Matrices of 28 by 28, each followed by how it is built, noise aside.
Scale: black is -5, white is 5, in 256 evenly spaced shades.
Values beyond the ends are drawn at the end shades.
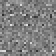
uneven rows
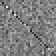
diagonal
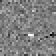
uneven rows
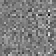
low rank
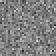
noise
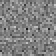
repeating columns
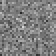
noise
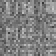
blocks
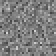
repeating columns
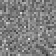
noise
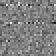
uneven rows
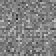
repeating columns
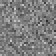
noise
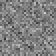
Toeplitz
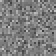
noise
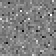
sparse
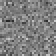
low rank
